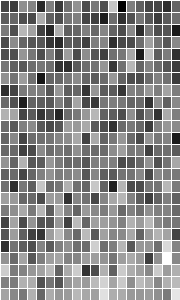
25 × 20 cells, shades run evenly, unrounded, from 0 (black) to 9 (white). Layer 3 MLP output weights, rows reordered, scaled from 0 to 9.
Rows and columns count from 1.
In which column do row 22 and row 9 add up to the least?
17
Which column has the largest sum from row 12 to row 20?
7
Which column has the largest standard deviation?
14
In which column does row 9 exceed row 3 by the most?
20
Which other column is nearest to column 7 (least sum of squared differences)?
18
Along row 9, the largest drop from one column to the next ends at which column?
10
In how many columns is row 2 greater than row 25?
1
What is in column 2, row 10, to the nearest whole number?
6
